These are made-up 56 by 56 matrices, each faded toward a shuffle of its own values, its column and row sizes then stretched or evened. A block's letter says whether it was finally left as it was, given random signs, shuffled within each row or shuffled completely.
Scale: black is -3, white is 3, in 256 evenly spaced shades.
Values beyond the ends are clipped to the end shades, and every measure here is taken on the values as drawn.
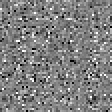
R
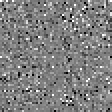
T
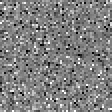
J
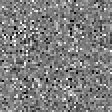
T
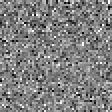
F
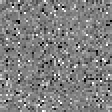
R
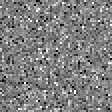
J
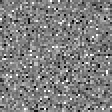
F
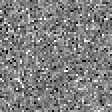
J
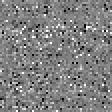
T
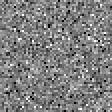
J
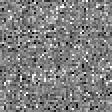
R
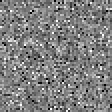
J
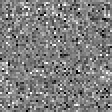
T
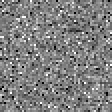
J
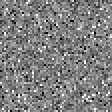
J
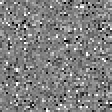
T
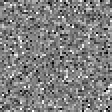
J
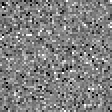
J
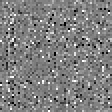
R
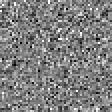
R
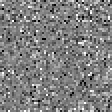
R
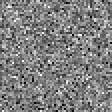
J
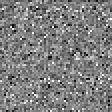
F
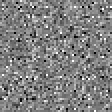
T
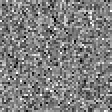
J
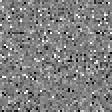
F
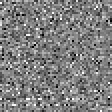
T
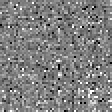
R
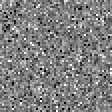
J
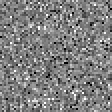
J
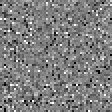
T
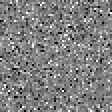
J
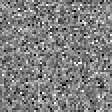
J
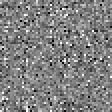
T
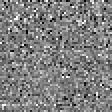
F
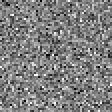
F
